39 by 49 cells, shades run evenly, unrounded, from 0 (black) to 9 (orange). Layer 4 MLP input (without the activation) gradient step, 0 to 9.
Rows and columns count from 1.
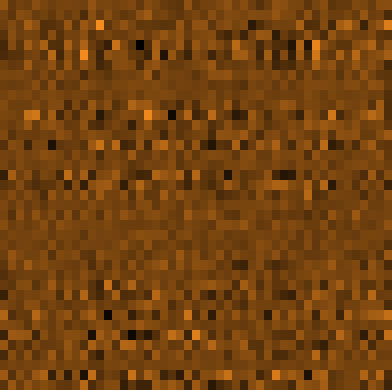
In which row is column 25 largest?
34
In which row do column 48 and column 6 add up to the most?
38
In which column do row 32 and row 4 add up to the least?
14
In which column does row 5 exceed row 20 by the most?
40
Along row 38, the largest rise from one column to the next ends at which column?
12
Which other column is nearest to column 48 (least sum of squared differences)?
5
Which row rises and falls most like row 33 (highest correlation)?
24
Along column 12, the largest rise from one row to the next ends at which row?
35
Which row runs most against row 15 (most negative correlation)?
29
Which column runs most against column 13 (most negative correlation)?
32
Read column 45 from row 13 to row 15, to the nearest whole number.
5 5 3
